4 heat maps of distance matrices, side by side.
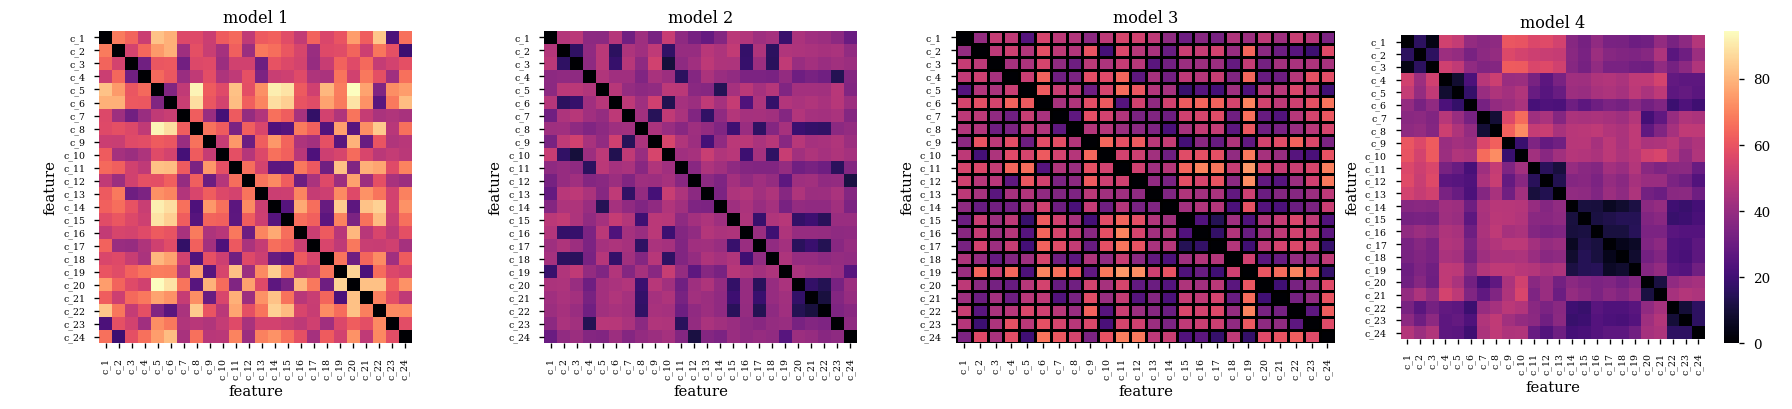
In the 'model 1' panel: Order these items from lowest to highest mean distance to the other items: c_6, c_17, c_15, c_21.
c_17, c_15, c_21, c_6
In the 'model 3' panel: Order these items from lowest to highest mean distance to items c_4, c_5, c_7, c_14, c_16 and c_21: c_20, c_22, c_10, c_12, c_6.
c_20, c_12, c_22, c_10, c_6
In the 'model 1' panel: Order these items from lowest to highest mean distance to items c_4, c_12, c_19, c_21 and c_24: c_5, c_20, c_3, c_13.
c_3, c_13, c_5, c_20
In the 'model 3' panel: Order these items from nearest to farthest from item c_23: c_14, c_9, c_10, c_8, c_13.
c_10, c_14, c_13, c_8, c_9
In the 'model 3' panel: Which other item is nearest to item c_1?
c_5
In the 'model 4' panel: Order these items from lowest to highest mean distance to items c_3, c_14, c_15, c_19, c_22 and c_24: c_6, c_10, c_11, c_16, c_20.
c_16, c_6, c_20, c_11, c_10
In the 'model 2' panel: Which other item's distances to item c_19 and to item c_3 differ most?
c_10
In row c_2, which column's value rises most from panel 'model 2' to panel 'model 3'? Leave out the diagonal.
c_6
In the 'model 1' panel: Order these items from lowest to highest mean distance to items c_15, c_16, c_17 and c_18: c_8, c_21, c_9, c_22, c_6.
c_8, c_9, c_21, c_22, c_6
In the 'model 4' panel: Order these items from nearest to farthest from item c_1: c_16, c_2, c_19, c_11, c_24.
c_2, c_19, c_16, c_24, c_11
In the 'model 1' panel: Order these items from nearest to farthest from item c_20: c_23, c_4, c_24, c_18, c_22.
c_18, c_4, c_23, c_24, c_22
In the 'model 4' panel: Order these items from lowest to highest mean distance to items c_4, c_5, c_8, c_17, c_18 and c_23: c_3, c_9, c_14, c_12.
c_14, c_12, c_3, c_9
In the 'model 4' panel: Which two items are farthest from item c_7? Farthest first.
c_10, c_9
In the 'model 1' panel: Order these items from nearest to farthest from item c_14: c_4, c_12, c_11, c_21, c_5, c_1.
c_11, c_4, c_1, c_12, c_21, c_5
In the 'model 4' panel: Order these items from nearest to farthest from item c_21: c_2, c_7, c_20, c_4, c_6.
c_20, c_7, c_6, c_2, c_4
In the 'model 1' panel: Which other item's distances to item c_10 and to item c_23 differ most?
c_1
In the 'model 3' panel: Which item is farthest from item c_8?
c_19
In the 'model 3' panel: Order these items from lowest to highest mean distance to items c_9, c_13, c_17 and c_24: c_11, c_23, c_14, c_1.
c_1, c_14, c_23, c_11
